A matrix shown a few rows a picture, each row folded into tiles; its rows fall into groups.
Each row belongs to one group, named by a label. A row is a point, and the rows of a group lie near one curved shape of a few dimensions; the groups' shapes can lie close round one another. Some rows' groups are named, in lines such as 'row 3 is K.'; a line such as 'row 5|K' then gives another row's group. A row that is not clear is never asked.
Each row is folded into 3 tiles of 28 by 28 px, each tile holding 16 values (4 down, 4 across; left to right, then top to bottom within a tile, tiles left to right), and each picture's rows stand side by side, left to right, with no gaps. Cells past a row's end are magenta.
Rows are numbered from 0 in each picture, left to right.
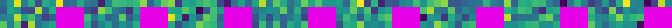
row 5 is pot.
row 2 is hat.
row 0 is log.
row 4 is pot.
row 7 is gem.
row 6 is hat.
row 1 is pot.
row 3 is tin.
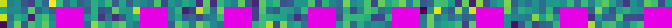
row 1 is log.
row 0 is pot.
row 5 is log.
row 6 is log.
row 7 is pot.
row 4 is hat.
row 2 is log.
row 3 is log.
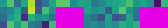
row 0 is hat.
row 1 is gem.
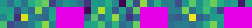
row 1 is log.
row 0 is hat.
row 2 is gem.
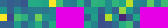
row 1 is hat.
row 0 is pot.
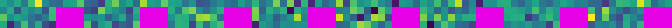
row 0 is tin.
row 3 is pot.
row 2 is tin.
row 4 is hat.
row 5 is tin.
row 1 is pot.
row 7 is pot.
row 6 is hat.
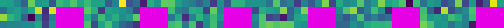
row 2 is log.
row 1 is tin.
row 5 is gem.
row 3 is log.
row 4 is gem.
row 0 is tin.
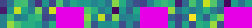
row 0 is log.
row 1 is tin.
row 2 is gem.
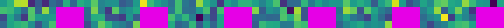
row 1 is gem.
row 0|pot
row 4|gem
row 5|gem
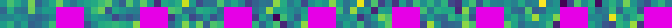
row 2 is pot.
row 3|pot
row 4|pot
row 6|gem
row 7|gem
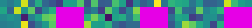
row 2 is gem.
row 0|pot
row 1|gem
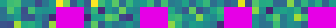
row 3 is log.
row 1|hat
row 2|gem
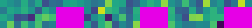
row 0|log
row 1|pot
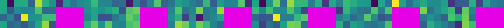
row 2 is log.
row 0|gem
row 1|log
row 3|gem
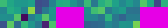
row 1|gem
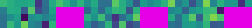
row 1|tin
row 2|log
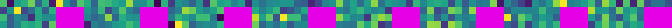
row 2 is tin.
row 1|gem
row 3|tin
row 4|log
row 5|log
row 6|pot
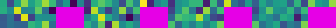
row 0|gem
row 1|log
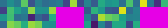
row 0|log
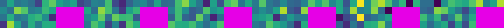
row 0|tin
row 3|gem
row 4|gem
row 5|pot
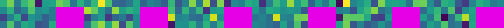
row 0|hat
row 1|pot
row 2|pot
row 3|gem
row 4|hat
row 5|hat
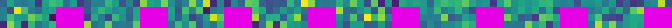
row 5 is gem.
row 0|tin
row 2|pot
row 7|log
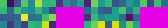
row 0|gem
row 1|log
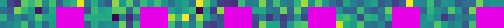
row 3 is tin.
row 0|pot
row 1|tin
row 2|tin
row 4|gem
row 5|gem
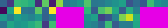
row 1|log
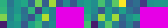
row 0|pot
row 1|tin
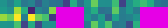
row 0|tin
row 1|hat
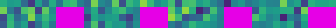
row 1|hat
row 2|hat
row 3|tin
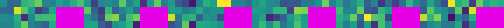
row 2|pot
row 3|log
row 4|tin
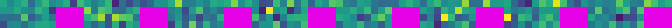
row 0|gem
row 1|tin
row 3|pot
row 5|hat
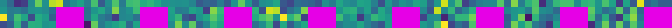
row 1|tin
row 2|log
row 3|tin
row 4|hat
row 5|pot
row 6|hat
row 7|pot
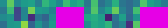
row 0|tin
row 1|gem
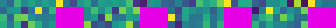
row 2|pot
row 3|log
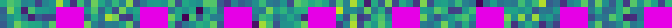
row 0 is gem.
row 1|hat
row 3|tin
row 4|pot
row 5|hat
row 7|hat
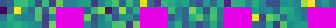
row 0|log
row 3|pot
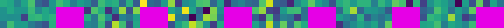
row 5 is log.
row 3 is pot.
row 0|hat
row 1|log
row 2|hat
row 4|gem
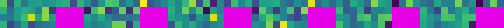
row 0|log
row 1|log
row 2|pot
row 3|log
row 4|gem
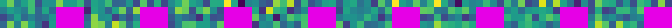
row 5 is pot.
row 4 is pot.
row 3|pot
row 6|log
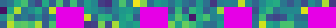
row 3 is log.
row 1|pot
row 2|gem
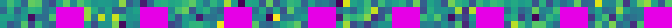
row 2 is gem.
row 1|tin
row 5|tin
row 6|log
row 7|hat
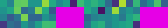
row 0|gem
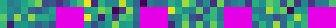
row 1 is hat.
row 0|tin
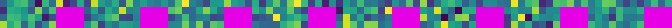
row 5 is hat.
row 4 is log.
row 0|log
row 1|hat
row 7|pot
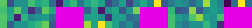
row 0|hat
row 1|gem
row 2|gem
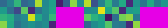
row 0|gem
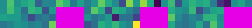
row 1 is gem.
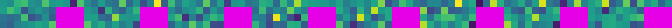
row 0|gem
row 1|gem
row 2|log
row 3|hat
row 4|hat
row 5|gem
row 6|gem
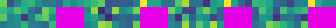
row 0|hat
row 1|gem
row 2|pot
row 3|gem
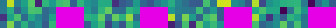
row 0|hat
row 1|tin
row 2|pot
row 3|hat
